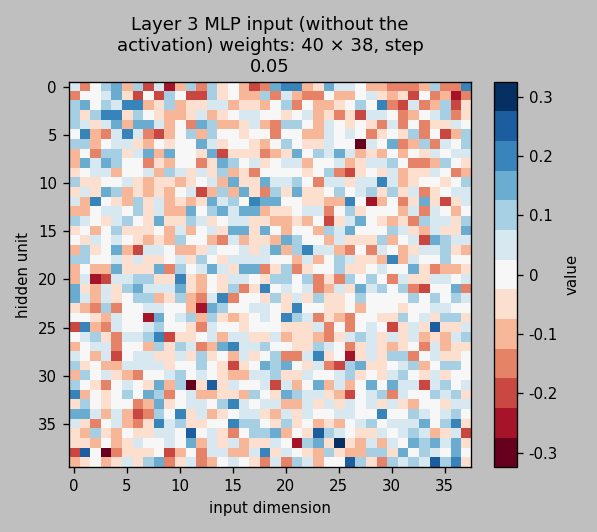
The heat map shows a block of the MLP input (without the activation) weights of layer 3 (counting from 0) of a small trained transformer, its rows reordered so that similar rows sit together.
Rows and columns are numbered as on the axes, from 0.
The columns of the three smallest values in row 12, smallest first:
28, 35, 31
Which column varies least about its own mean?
22
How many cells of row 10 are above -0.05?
22
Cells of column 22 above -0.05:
23
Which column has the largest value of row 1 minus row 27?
4
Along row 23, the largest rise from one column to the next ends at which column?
13
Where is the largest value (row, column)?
37, 25
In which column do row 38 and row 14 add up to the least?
3
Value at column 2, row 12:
0.2
